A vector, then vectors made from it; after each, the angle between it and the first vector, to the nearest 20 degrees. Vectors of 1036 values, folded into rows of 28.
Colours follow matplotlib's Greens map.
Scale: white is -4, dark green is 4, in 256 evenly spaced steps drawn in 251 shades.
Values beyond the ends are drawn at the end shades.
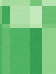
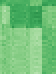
160 degrees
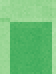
60 degrees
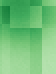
100 degrees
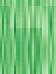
60 degrees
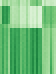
20 degrees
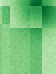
80 degrees
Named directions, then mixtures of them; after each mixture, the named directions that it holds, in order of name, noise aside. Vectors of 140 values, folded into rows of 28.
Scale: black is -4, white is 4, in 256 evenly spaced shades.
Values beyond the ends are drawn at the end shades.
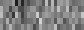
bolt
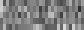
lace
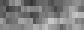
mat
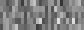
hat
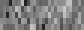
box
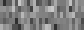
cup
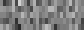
cup.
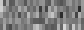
lace.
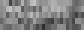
box, mat.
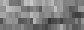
mat.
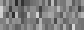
bolt, lace.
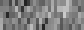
bolt, box.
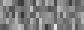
bolt, cup.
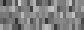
cup.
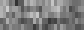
bolt, mat.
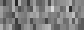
bolt, cup.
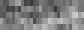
mat.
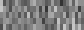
hat, lace.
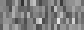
hat.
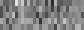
bolt, mat.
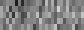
bolt.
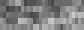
mat.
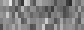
box, cup.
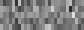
bolt, cup.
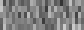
hat, lace.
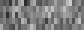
box, cup.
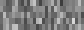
hat.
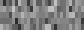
cup.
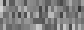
lace.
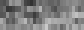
mat.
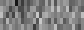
bolt.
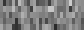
cup.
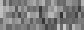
lace, mat.
